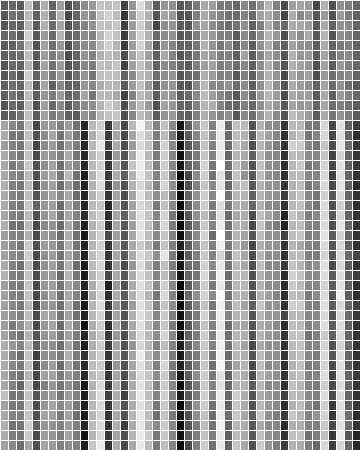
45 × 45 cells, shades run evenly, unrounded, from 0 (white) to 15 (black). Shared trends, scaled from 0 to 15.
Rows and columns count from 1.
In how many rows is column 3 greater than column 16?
1
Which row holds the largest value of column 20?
3
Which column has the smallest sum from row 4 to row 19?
18
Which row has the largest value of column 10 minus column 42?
12
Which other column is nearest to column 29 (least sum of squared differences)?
44
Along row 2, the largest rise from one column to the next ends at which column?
16
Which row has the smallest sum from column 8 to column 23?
4
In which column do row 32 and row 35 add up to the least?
28
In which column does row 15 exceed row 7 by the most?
14
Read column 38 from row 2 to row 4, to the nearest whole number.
7 5 7
